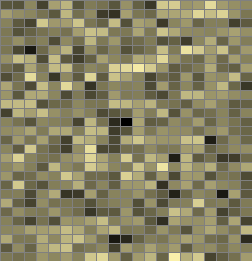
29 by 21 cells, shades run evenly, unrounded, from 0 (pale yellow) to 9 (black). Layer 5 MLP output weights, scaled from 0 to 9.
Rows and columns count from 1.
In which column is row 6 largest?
3
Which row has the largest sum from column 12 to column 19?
22
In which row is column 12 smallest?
8
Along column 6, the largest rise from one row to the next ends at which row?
11
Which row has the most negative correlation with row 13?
25
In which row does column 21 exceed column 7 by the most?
27
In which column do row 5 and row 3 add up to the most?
14
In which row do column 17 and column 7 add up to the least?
16
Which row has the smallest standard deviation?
26
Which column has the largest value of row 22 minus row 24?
15
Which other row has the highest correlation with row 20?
10
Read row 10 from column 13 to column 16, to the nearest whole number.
6 3 5 4
